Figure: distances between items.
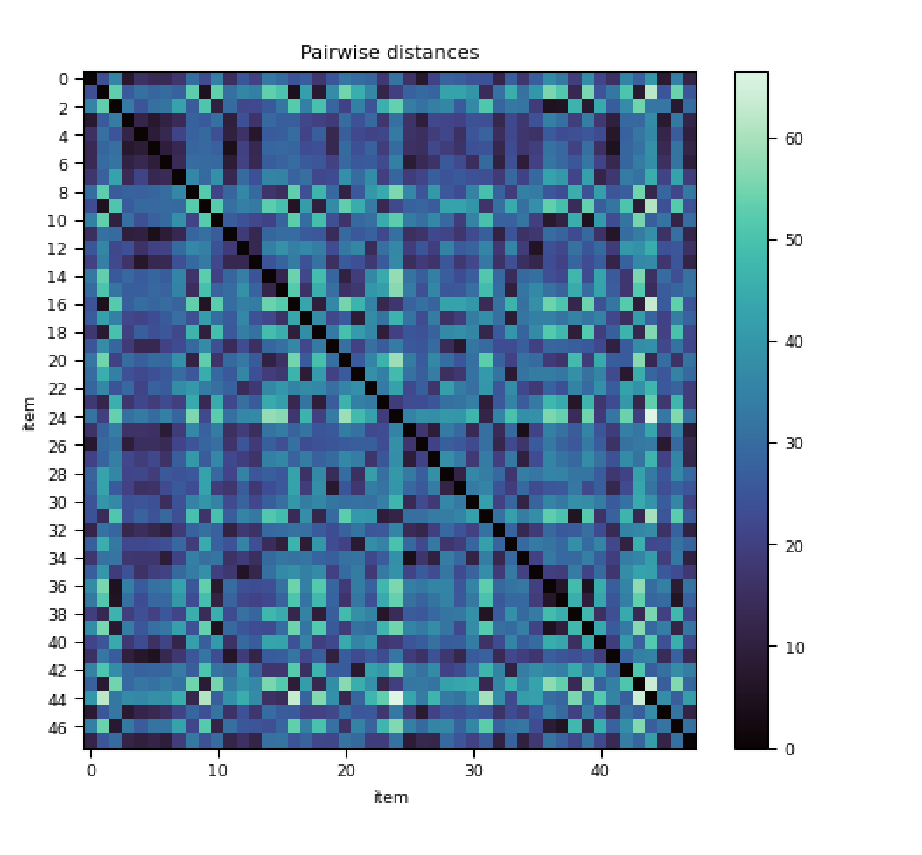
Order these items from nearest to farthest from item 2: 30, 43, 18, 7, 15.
15, 30, 7, 18, 43
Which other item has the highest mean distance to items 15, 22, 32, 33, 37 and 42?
24
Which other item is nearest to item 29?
19
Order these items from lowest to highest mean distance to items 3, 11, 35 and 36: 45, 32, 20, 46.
32, 45, 46, 20
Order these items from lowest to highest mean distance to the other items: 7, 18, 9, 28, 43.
7, 28, 18, 9, 43
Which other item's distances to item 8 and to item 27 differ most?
44
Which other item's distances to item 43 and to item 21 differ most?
42
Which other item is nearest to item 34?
25
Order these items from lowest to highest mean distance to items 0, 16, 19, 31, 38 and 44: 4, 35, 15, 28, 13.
4, 13, 28, 35, 15
